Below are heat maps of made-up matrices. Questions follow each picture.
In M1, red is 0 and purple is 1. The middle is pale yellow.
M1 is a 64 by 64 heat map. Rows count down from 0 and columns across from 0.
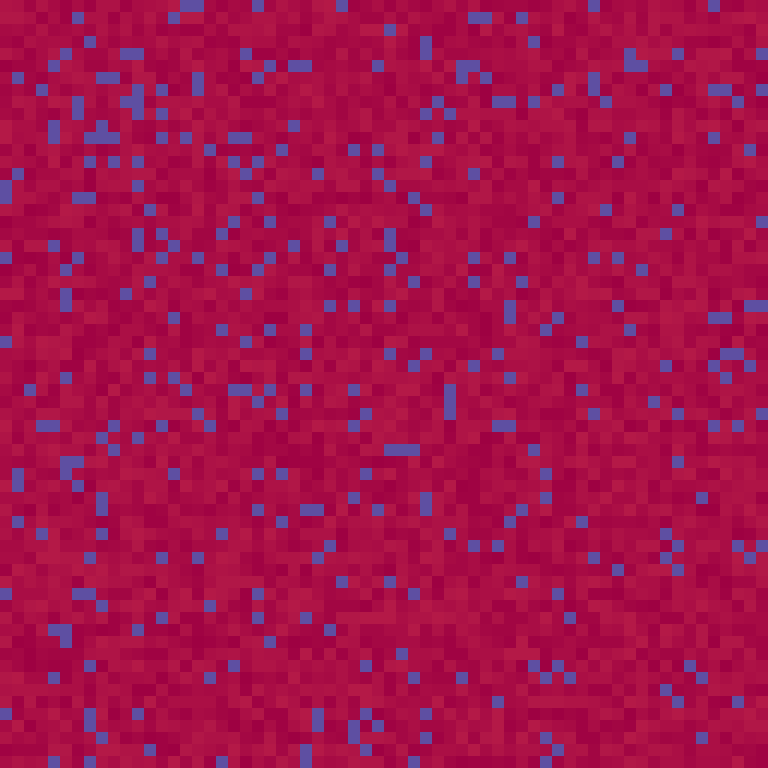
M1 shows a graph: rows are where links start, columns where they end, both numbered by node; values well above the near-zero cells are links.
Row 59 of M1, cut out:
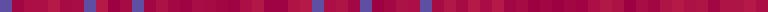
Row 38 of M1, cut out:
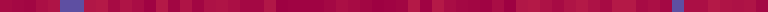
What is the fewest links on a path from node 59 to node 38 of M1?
4
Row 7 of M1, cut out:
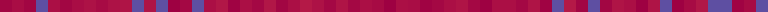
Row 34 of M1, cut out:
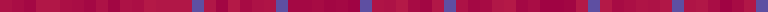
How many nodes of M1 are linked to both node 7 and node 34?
3
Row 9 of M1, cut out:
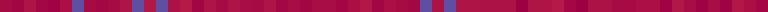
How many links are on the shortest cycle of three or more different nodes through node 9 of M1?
3
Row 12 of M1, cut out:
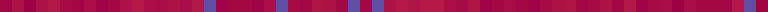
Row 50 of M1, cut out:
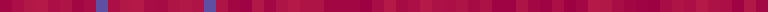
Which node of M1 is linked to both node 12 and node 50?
node 17
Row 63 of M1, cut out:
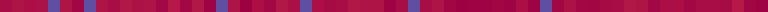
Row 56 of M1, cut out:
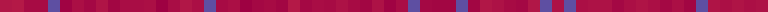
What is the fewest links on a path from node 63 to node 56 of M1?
2
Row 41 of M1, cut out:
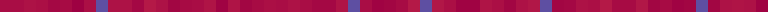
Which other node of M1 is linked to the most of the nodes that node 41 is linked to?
node 61
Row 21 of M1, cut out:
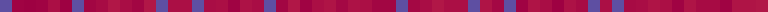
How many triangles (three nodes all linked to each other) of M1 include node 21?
5
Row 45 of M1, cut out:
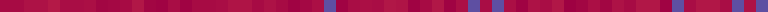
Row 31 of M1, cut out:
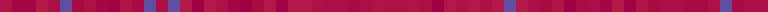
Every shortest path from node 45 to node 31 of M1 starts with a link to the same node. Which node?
node 39
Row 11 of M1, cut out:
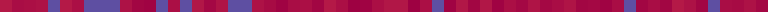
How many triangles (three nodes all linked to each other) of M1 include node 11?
7
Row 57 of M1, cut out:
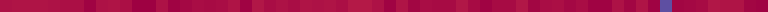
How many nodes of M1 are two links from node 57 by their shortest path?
5
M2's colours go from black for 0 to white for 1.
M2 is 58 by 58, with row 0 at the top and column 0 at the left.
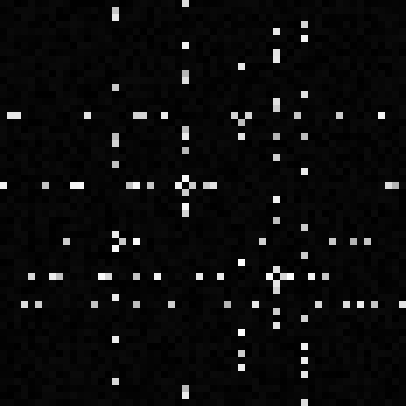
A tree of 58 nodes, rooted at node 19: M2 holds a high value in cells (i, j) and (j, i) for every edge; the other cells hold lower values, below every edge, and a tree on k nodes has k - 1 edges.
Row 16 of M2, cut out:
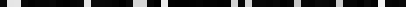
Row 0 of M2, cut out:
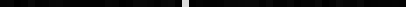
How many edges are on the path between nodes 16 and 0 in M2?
3
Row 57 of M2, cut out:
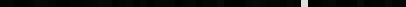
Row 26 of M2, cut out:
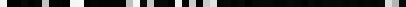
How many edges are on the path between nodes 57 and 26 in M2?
3
